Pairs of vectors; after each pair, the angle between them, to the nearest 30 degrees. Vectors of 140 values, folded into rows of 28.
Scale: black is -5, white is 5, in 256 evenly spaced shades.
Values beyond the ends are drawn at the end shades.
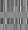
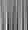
90 degrees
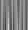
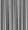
150 degrees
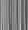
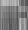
60 degrees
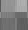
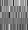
60 degrees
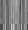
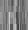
90 degrees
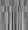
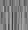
30 degrees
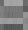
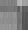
90 degrees
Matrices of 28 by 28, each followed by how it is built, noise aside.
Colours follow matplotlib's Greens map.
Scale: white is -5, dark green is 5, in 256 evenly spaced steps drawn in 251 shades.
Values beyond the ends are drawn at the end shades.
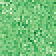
block diagonal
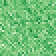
Toeplitz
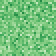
repeating columns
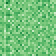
repeating rows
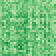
blocks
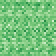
repeating columns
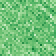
Toeplitz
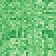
blocks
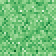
repeating columns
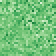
upper triangular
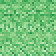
repeating columns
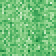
blocks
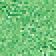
block diagonal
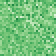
upper triangular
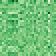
low rank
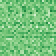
repeating columns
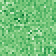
block diagonal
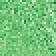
upper triangular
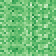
repeating rows
